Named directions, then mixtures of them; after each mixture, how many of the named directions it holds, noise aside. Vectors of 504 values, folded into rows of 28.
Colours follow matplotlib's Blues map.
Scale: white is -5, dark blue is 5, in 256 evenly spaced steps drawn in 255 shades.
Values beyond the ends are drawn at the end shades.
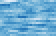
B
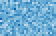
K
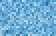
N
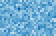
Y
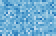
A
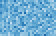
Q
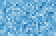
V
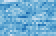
two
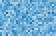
three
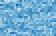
two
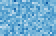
two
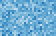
four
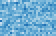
two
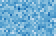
one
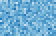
two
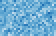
four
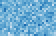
two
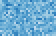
one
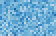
three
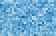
four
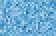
two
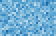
one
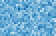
one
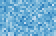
four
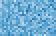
one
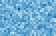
one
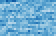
three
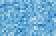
four
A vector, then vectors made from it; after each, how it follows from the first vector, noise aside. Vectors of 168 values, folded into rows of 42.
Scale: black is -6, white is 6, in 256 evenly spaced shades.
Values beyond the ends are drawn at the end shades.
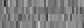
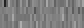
partly zeroed.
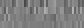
negated, partly zeroed.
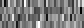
scaled up.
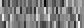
reversed, negated, scaled up.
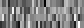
reversed, negated, scaled up.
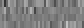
partly zeroed.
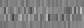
negated, partly zeroed.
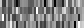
reversed, negated, scaled up.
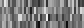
negated, scaled up.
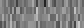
reversed, negated.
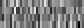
reversed, scaled up.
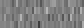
negated, partly zeroed.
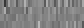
partly zeroed.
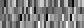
scaled up.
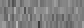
negated, partly zeroed.
